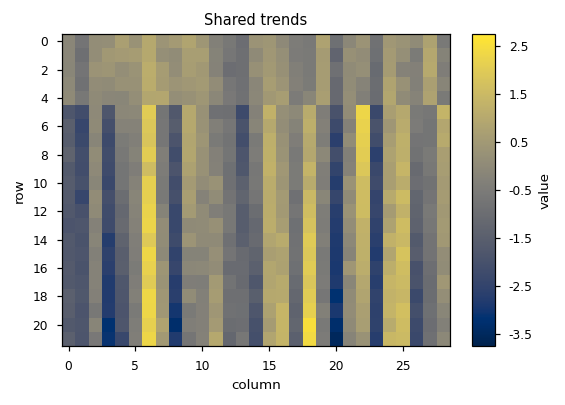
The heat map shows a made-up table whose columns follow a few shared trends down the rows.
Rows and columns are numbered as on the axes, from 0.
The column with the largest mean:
6
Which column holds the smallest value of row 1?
20
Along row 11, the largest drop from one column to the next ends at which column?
23
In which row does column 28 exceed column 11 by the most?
5
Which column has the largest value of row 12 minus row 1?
18
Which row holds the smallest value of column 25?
2
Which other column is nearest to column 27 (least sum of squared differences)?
19
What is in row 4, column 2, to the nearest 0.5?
0
